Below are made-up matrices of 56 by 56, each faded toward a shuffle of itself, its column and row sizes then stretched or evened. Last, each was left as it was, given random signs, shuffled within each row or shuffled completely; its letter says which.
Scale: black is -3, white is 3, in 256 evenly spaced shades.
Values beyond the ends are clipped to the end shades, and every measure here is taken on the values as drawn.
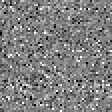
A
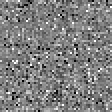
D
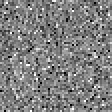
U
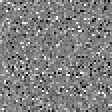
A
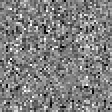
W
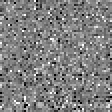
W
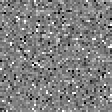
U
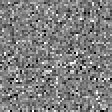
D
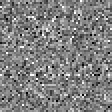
A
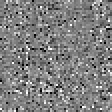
D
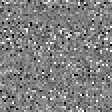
A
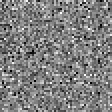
A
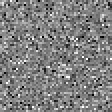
A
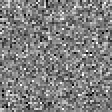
A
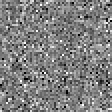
D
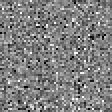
D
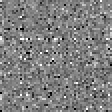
D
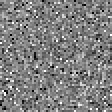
U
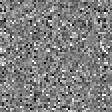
W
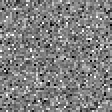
U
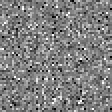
D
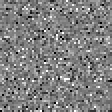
A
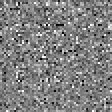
D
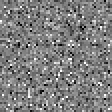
D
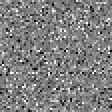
A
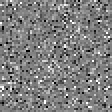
D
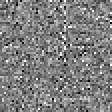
W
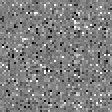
W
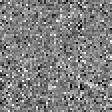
W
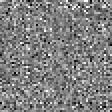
D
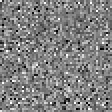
D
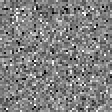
D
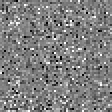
D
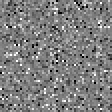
D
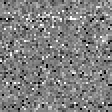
A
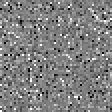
D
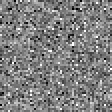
D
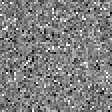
U
